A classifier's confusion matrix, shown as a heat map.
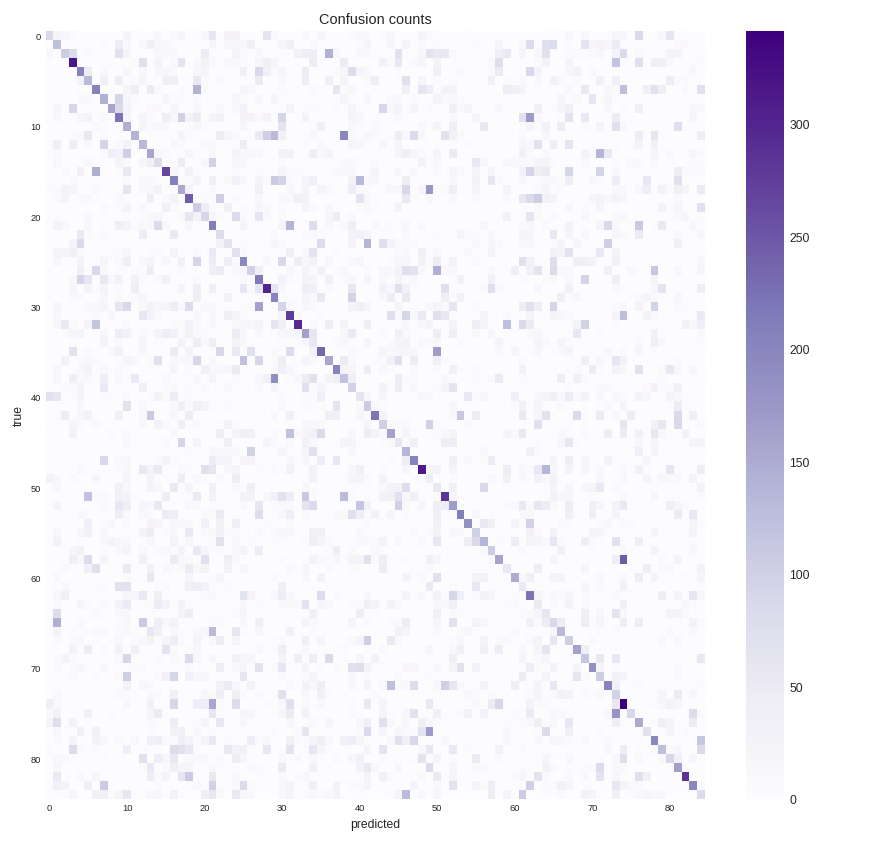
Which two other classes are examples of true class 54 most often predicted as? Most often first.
62, 56
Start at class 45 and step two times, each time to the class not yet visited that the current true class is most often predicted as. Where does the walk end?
49
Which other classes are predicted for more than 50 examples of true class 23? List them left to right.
4, 35, 41, 43, 72
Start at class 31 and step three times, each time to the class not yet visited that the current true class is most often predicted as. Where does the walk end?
76
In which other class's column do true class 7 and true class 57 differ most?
9
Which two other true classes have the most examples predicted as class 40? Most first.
16, 52
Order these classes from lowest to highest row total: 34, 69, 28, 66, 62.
34, 66, 69, 62, 28
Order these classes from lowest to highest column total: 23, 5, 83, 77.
77, 23, 83, 5
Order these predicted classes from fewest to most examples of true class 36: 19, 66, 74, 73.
66, 74, 73, 19
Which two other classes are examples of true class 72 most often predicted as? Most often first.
44, 51
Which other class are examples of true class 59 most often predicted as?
6
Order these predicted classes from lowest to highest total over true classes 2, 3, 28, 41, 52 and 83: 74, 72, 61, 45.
72, 61, 74, 45
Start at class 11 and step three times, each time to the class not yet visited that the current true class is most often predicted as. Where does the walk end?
39
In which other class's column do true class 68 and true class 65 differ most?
1
